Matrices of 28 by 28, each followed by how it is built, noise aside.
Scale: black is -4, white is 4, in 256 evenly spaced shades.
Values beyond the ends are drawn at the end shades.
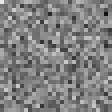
repeating columns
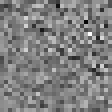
upper triangular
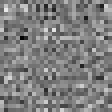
low rank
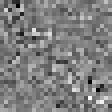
banded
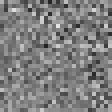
upper triangular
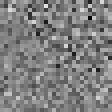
upper triangular
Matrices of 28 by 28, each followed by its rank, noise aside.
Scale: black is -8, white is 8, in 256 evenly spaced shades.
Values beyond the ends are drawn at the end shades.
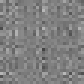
three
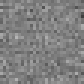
six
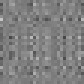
two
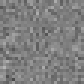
six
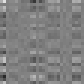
one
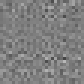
four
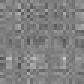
three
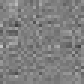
four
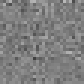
six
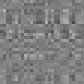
three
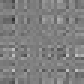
two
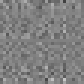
three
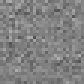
six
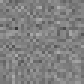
six
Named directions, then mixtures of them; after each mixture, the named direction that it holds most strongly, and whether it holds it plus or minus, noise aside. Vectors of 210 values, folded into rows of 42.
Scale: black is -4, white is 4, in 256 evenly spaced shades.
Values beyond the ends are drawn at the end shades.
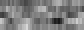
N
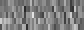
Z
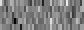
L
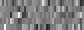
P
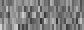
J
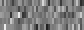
P, plus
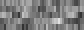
N, minus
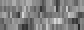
N, minus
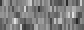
L, minus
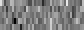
L, plus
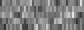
P, minus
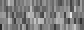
Z, plus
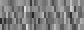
Z, minus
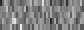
L, minus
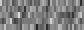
P, plus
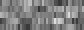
N, minus
